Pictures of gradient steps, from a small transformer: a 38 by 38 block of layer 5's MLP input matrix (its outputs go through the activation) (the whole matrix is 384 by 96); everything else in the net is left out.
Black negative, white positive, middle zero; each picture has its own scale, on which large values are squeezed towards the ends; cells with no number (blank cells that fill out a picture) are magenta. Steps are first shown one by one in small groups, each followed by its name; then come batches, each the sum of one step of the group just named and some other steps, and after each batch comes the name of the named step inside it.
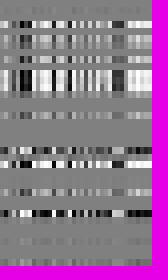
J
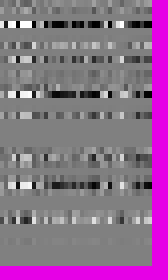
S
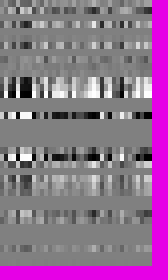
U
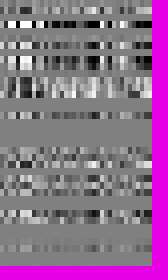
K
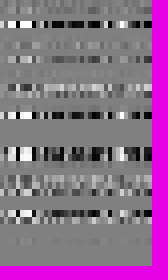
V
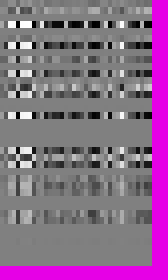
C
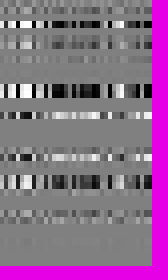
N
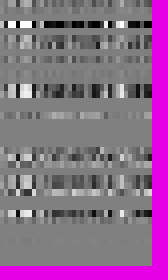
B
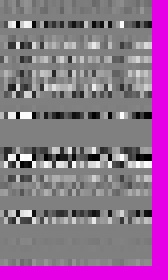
V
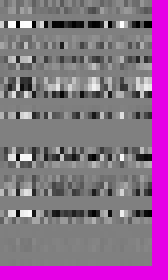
V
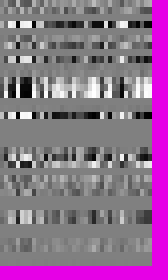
U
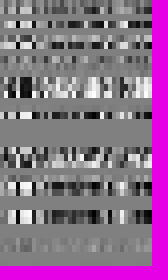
U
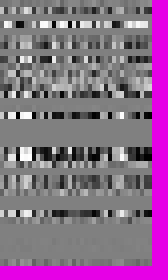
C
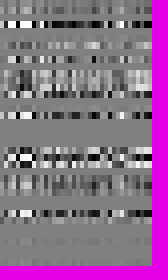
S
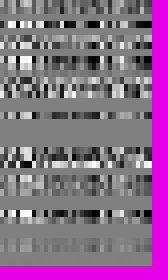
K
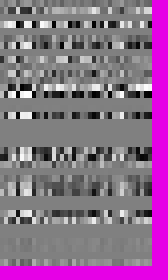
C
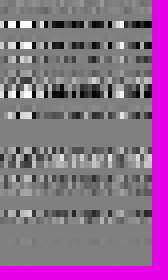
N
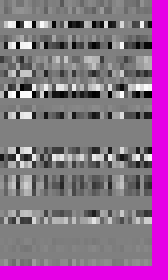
C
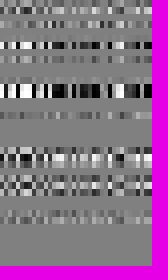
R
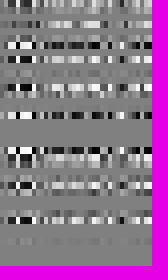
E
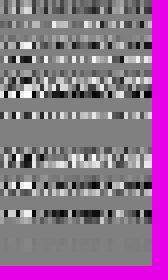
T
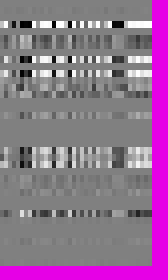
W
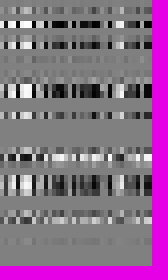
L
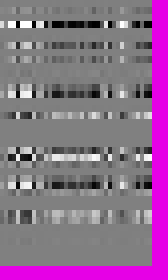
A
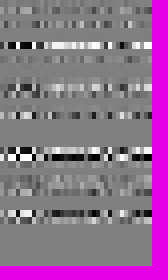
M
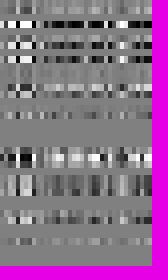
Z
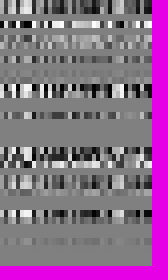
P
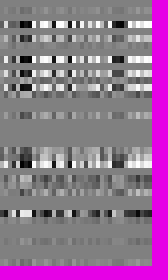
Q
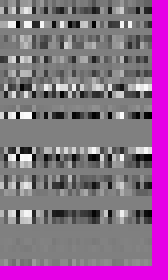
M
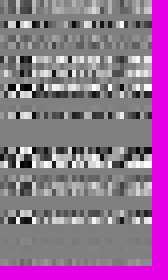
E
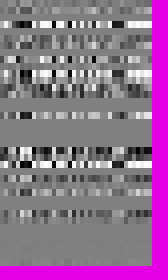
W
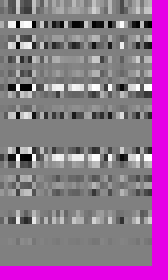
E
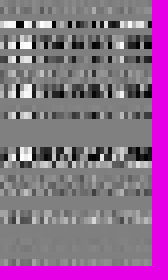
R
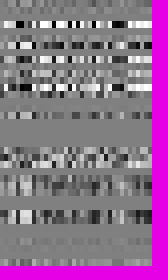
Q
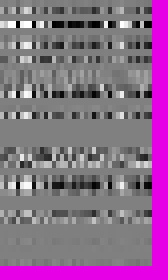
L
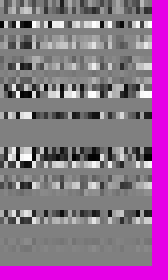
P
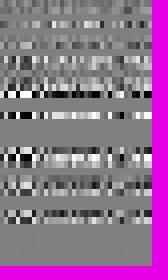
T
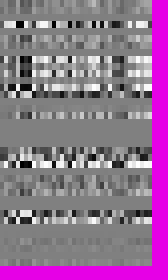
Q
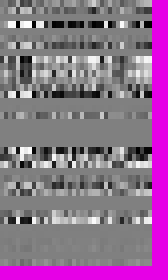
A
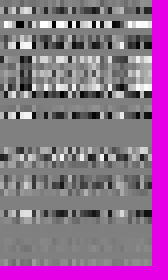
W
